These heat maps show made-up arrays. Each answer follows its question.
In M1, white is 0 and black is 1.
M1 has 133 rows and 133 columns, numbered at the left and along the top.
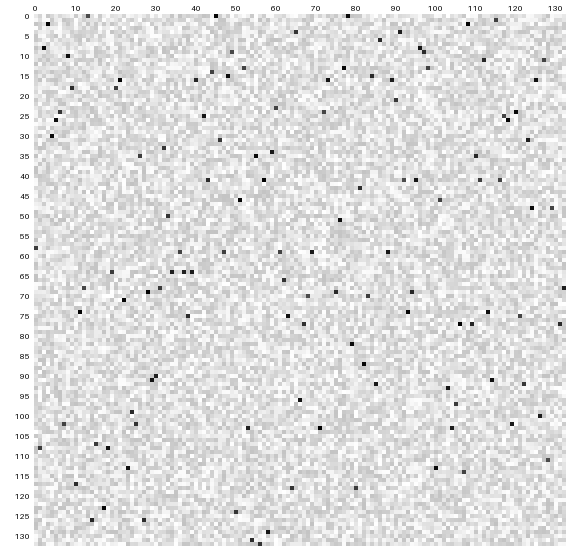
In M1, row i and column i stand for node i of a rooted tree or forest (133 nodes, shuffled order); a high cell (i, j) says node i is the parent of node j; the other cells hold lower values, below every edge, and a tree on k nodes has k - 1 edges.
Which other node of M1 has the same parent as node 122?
85
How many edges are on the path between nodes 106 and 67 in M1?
2
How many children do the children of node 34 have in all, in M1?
5
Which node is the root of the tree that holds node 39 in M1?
35
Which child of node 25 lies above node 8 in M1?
117
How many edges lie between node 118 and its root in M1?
2
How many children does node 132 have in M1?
1
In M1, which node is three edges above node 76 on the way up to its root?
31
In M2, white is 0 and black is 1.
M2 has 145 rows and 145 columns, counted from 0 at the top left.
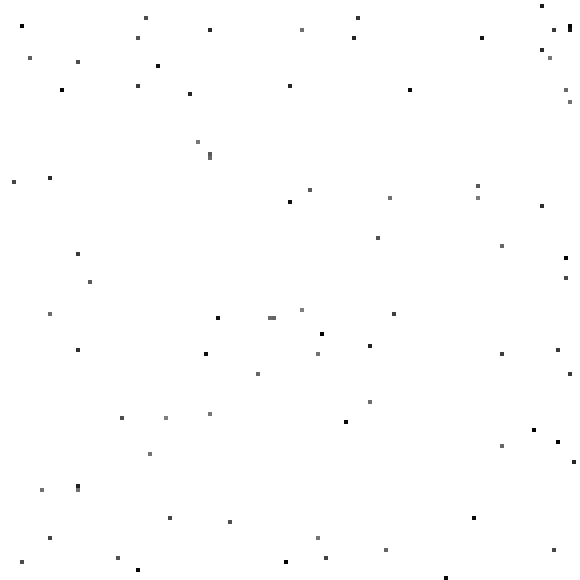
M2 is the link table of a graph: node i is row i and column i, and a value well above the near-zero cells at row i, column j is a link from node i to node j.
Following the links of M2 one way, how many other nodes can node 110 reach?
3
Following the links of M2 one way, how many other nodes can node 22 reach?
4
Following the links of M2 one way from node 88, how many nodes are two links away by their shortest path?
4
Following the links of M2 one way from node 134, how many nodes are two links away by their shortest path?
4
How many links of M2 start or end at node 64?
2
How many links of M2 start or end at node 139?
4
